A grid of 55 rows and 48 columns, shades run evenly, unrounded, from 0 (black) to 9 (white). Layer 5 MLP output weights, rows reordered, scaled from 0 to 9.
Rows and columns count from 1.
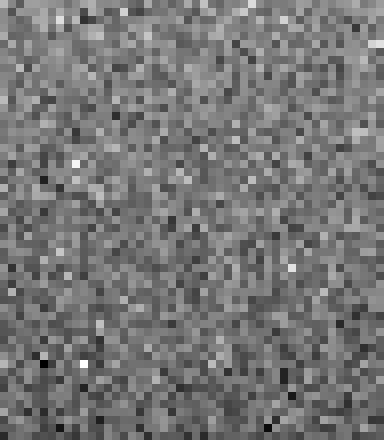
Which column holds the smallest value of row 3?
11
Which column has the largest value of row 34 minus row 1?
37
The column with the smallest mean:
6
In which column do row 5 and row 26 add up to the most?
13
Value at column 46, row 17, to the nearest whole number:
7
